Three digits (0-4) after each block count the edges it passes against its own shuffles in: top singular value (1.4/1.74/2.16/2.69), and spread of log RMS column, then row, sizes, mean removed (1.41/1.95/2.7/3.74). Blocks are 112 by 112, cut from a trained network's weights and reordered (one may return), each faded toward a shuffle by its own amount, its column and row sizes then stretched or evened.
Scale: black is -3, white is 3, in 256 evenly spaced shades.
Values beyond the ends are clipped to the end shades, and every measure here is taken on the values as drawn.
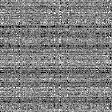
4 3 2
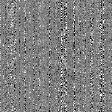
1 4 0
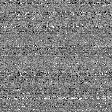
1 0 3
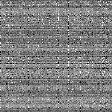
4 3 2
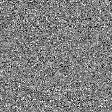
1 0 2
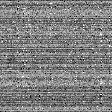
4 1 0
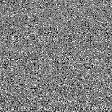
2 0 2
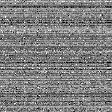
4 1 3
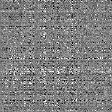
2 3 3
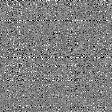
2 2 3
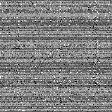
4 2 1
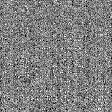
2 0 1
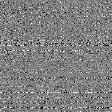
0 1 4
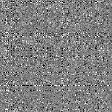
3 3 3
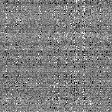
2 3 2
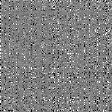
0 4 3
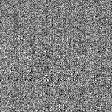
2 0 1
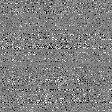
0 1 4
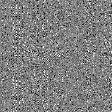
1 3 0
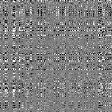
4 4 4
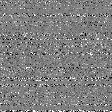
0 0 4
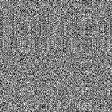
3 0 2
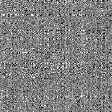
2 1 3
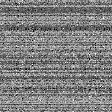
4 1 1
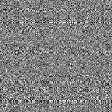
4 0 3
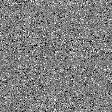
0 1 1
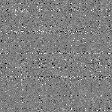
0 2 3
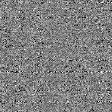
0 2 3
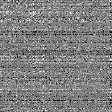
3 2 3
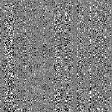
3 4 1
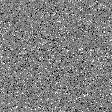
0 0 1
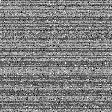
4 0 0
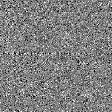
2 1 1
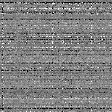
4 2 4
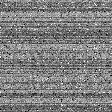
4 0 0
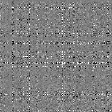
2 3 3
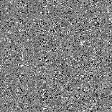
0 2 2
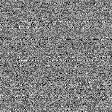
0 0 3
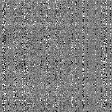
1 4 1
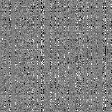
1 4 2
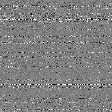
2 0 4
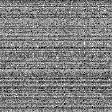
4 2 2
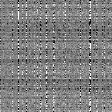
4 4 0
